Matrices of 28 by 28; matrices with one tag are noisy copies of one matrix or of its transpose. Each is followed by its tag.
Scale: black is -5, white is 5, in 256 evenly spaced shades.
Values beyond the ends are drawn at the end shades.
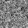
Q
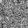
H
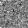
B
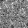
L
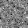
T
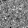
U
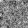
H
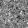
U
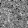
U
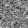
T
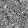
T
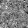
L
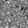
Q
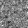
Q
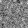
H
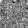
H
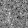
U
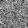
L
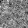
L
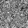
Q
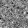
T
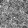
L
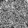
L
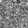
H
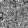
H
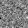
T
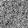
B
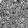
H
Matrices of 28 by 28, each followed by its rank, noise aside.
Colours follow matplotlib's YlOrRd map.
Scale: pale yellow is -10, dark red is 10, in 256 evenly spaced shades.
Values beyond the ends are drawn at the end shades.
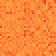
six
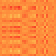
one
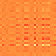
one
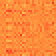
four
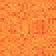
four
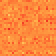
four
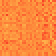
three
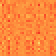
three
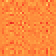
three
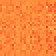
four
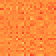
three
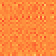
three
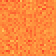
six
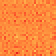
four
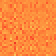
four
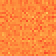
six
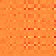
one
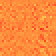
four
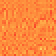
four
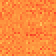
six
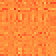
four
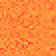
six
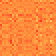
three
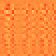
two
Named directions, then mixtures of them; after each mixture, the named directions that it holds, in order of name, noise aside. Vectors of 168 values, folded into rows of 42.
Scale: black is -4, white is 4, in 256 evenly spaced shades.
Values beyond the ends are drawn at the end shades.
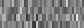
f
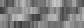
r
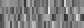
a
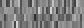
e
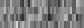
a, e, r.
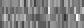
a, f, r.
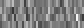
a, f.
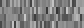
a, e.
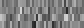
a, f.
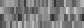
a, r.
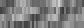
r.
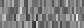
f.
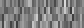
a, e, f.
